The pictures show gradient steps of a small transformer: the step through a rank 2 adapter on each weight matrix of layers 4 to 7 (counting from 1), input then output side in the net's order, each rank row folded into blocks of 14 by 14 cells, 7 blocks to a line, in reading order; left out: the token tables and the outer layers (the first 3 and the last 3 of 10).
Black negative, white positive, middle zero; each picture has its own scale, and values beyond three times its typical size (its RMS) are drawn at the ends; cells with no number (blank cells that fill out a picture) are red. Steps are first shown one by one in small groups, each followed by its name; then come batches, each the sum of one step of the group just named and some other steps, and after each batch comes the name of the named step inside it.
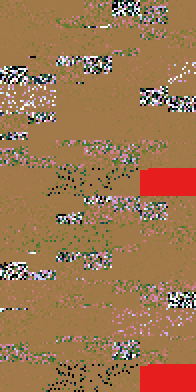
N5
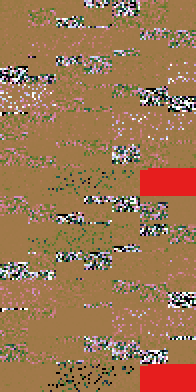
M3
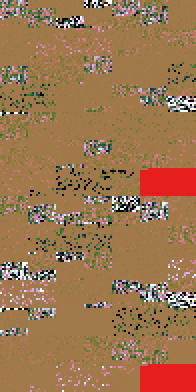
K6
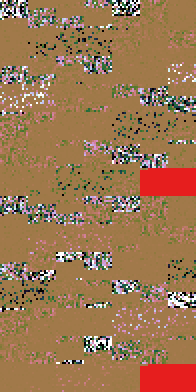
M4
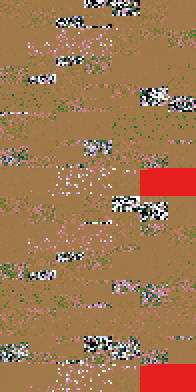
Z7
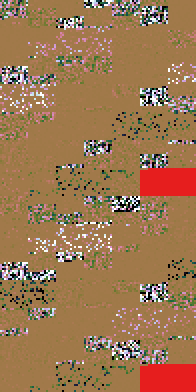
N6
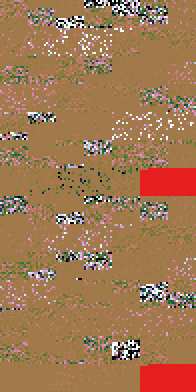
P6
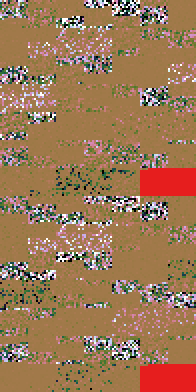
M4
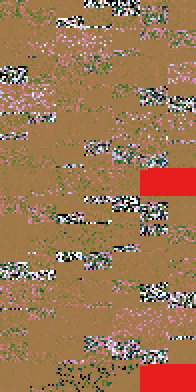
M3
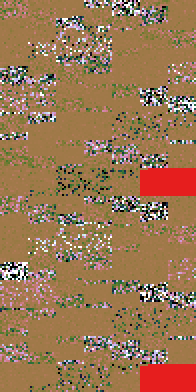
N6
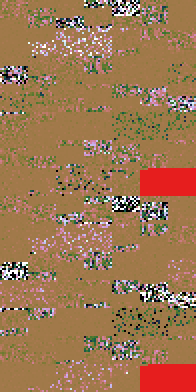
K6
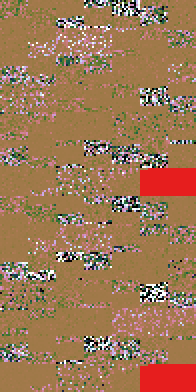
N6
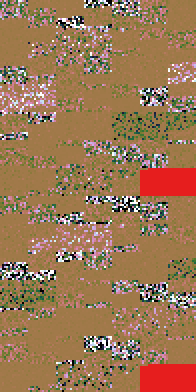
M4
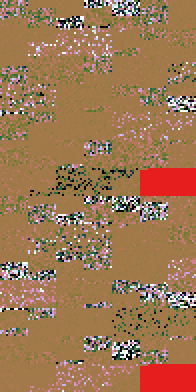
K6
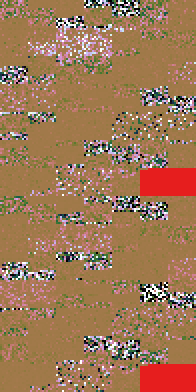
P6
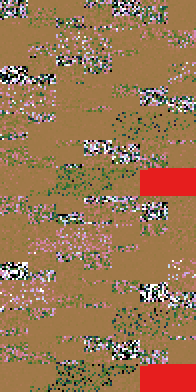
N5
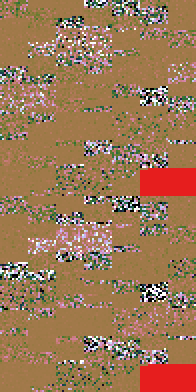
N6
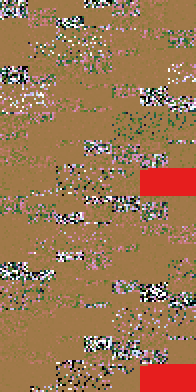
M4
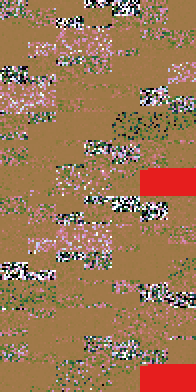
Z7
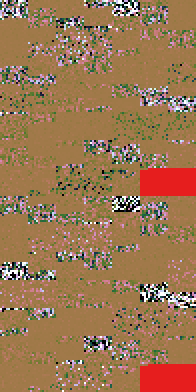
K6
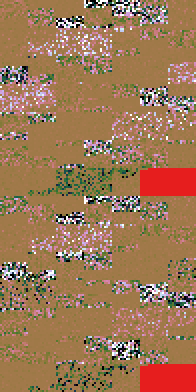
P6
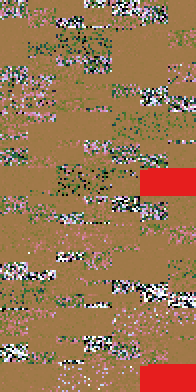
M4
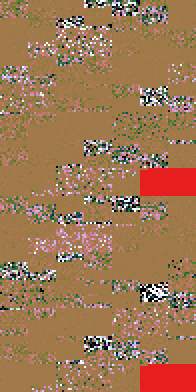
N6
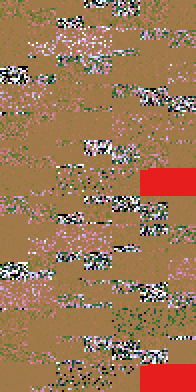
M3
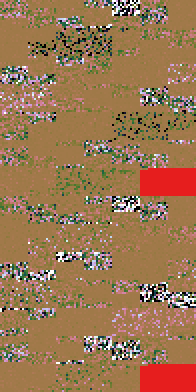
M4
